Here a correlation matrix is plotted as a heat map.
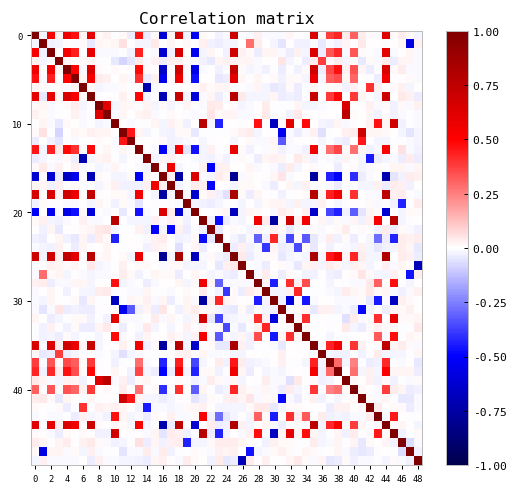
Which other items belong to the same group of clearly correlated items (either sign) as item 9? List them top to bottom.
8, 39
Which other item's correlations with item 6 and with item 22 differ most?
14
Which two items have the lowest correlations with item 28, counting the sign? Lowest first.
30, 23
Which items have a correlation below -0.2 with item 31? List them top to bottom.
11, 12, 41
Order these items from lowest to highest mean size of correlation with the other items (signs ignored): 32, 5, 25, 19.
19, 32, 5, 25
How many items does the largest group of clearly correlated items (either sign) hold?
15
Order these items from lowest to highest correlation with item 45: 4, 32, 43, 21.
4, 43, 32, 21
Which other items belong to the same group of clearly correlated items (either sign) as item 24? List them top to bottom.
29, 33
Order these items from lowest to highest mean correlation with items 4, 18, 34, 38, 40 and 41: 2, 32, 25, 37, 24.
24, 32, 37, 2, 25
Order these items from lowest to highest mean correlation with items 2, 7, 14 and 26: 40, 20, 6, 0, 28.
20, 6, 28, 40, 0
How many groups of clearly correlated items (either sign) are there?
11
